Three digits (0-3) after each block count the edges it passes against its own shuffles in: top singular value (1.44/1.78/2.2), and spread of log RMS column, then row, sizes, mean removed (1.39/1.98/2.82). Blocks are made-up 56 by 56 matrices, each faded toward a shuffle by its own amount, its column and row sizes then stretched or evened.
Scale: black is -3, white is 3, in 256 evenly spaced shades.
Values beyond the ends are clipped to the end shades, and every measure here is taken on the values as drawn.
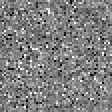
0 0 0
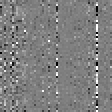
3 3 0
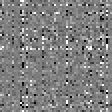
0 3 2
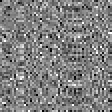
3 1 1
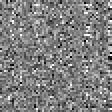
1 2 0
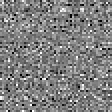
2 0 2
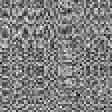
3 0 0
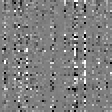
1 3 2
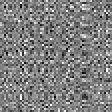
3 2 0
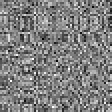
3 1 0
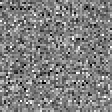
0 0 1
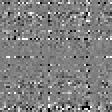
1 2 3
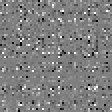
0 2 3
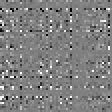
2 3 3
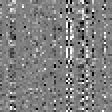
3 3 0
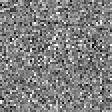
0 1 1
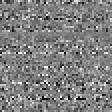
0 1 3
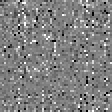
1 2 1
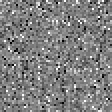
0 1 0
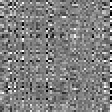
3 3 2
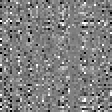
2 3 1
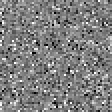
0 1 1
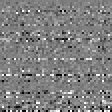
1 1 3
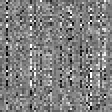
3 3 1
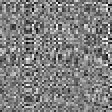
3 2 2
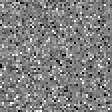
1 1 0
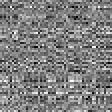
3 0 3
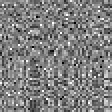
3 0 0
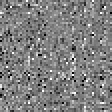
1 2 1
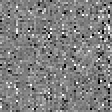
1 2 0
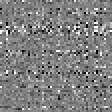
0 2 3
